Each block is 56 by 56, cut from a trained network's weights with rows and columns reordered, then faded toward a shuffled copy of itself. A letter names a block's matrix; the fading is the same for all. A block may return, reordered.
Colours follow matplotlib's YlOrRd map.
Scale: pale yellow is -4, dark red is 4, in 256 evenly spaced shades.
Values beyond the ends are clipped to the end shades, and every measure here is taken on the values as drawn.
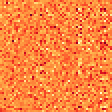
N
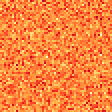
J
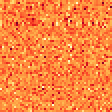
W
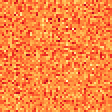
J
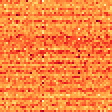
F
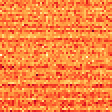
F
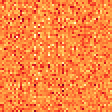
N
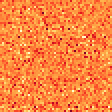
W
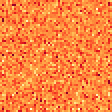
N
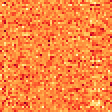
N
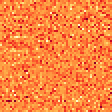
W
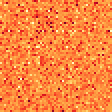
W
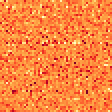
W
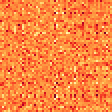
N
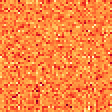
N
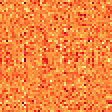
N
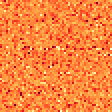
W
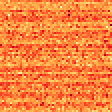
F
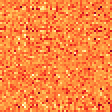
W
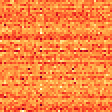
F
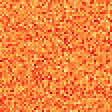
J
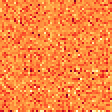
W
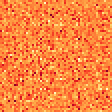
N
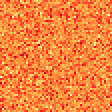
J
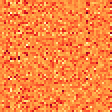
N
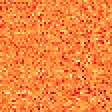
W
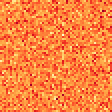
J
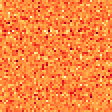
W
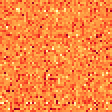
W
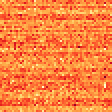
F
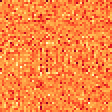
N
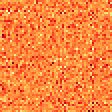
N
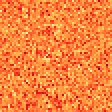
J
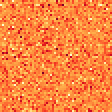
W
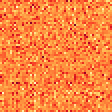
N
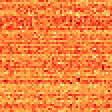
F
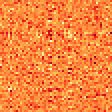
N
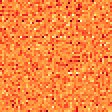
W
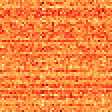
F
